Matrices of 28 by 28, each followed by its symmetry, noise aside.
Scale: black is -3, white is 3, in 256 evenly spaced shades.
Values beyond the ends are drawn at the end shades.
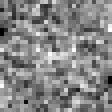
same after a half turn.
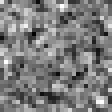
symmetric.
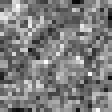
symmetric.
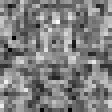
mirrored left to right.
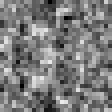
mirrored top to bottom.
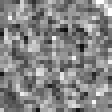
symmetric across the other diagonal.
